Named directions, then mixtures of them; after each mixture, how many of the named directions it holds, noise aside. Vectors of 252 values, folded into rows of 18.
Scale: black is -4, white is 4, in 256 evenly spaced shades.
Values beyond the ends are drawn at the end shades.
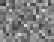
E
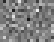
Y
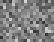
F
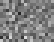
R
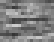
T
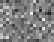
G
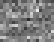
three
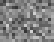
three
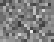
two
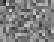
two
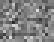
four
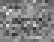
four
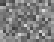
one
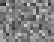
one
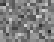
one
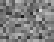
three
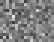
two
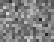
four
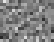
four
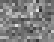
three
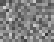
four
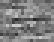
one
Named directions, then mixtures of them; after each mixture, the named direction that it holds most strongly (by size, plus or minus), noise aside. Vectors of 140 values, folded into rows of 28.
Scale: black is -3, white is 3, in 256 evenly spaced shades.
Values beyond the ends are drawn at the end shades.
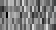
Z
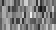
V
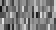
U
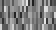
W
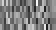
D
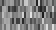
V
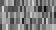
V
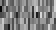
U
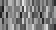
Z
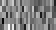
U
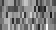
V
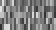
U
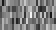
V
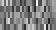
D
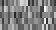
W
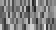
D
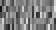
U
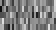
U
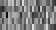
Z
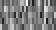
W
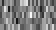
V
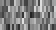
V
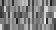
W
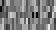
U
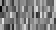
U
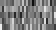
W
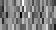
Z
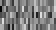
U
